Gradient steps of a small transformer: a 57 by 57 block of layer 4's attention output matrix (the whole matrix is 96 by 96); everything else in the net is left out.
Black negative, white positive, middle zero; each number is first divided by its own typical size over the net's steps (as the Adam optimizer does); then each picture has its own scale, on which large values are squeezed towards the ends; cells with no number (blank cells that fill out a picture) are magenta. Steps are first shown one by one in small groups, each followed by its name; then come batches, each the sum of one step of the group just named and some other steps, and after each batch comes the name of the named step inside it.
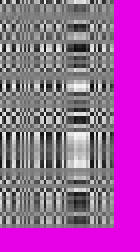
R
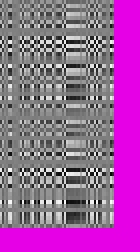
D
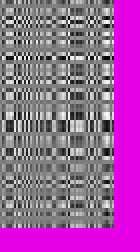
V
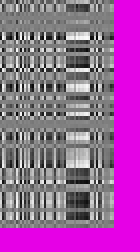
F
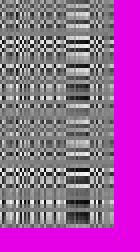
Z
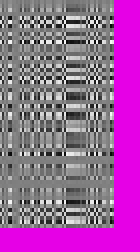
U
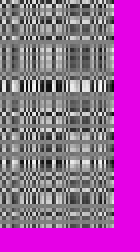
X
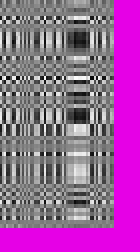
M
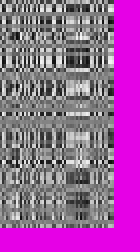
F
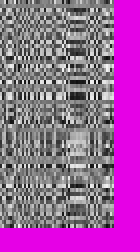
V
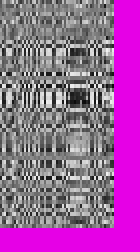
X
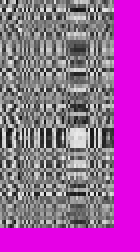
R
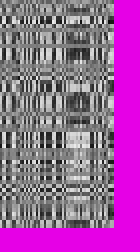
X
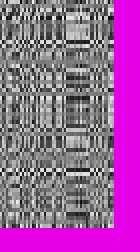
Z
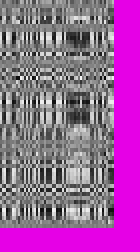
M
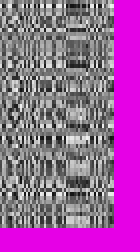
X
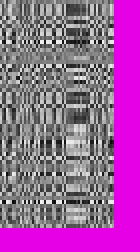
M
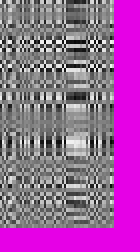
D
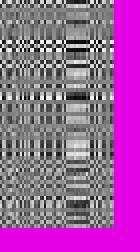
Z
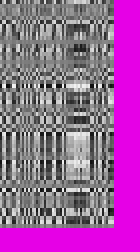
R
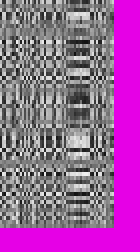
Z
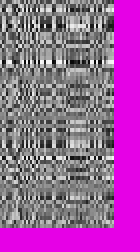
Z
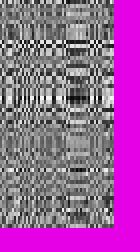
Z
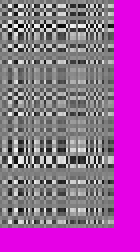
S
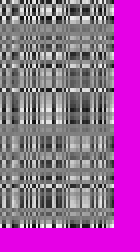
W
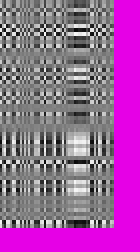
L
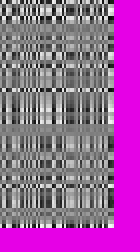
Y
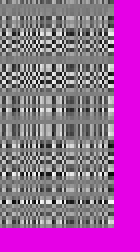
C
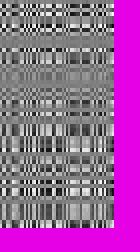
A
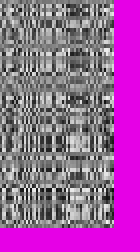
A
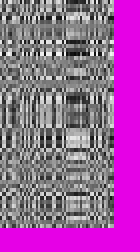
Y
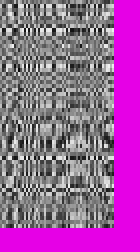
C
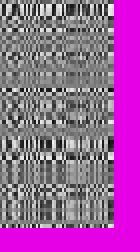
Y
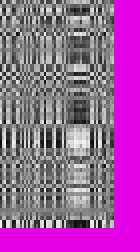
L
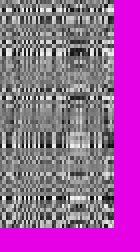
Y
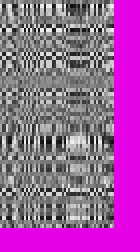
A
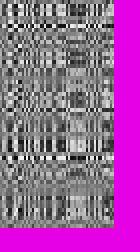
S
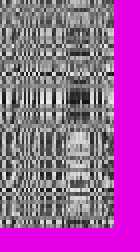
C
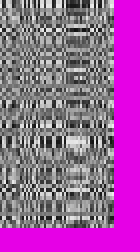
L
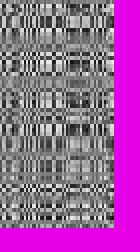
A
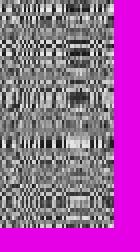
Y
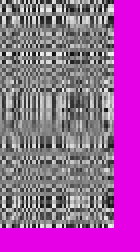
Y
